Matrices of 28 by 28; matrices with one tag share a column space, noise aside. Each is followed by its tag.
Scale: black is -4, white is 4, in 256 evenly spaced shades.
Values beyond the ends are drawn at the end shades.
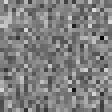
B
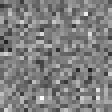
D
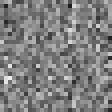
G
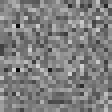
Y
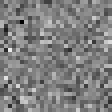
D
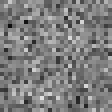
D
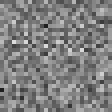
D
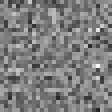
G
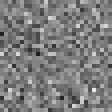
D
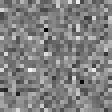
B
